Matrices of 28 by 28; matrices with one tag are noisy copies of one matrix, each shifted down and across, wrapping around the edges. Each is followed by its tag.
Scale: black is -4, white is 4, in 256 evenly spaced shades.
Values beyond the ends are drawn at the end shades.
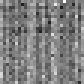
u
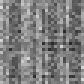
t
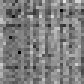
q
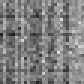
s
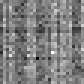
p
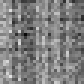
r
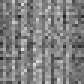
q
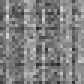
r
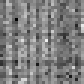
q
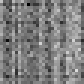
s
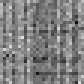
q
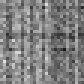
q
